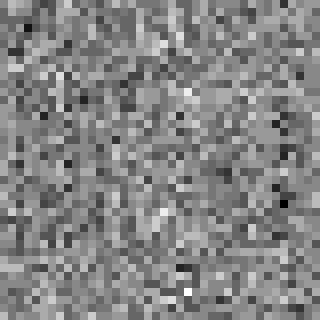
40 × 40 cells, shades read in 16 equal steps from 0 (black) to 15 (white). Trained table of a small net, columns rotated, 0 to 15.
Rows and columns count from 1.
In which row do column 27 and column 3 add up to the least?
21
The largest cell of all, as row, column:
37, 24
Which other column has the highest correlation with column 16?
7
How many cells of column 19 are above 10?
4
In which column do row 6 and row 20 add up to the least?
36
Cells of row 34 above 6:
30
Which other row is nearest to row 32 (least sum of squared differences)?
3
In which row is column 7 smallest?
31
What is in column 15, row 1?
11
